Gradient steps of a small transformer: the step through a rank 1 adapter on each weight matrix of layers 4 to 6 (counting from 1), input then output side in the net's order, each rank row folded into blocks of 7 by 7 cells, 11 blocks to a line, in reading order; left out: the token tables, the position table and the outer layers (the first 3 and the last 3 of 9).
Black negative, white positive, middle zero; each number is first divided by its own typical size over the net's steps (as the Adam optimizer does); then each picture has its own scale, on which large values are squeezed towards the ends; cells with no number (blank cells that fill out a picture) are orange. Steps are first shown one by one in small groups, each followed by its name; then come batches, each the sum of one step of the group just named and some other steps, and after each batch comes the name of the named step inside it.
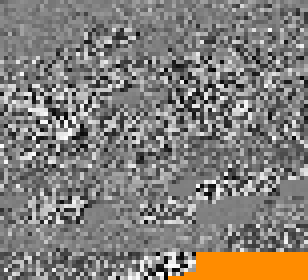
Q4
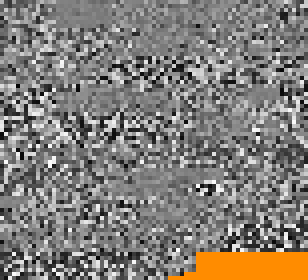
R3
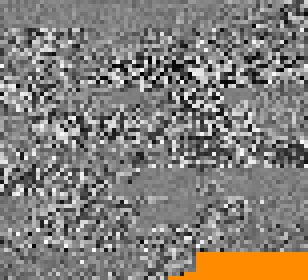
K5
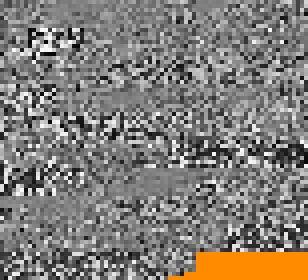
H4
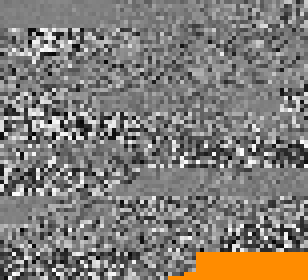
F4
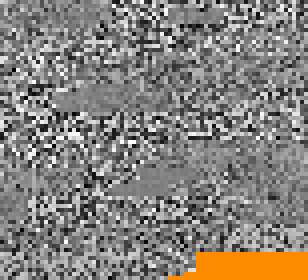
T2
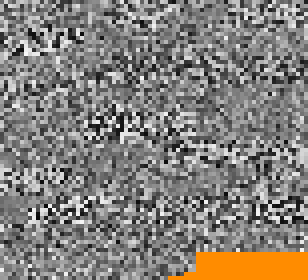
T2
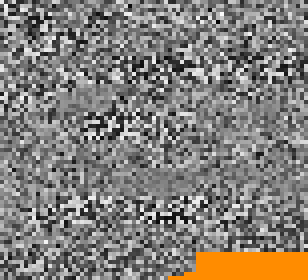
K5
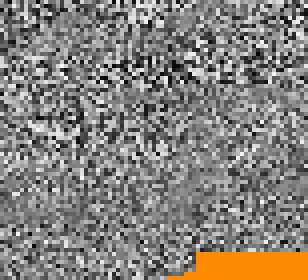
K5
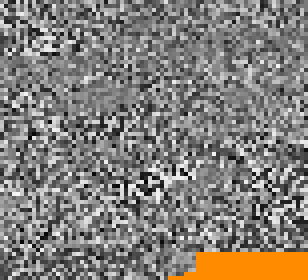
F4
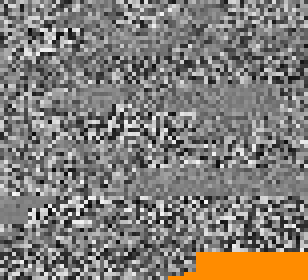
F4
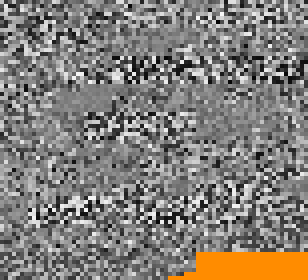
R3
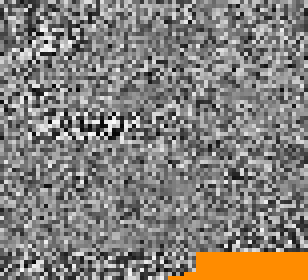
H4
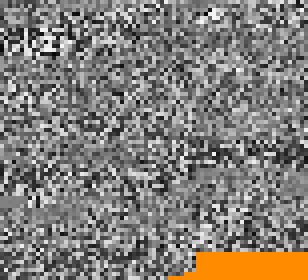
H4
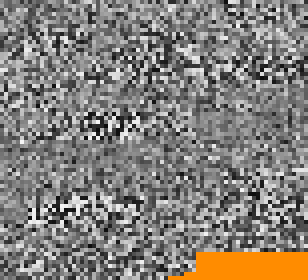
Q4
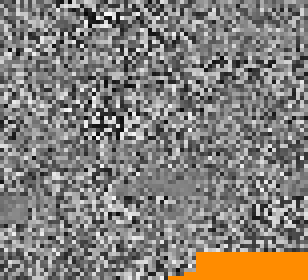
Q4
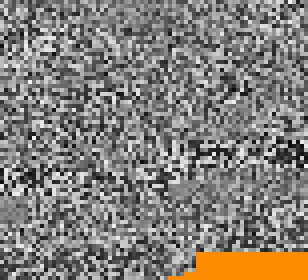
F4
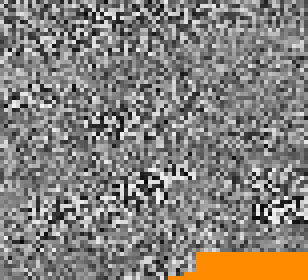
Q4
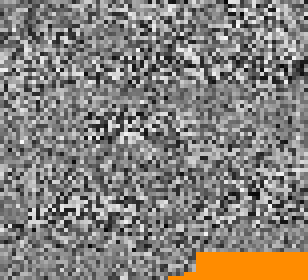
T2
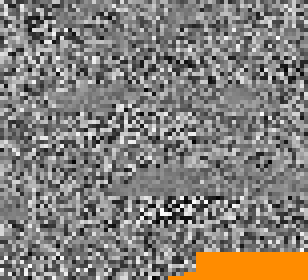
T2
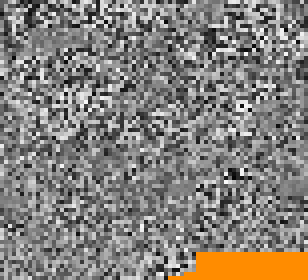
Q4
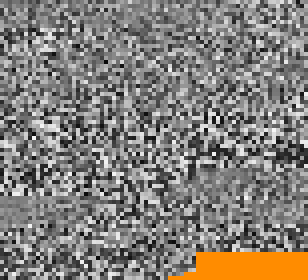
F4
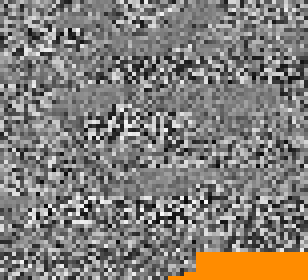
R3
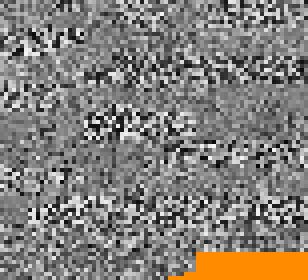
Q4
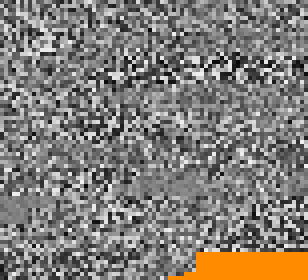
F4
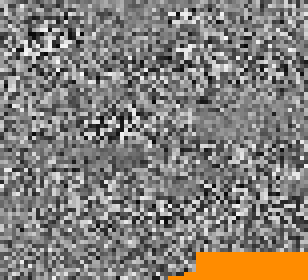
F4
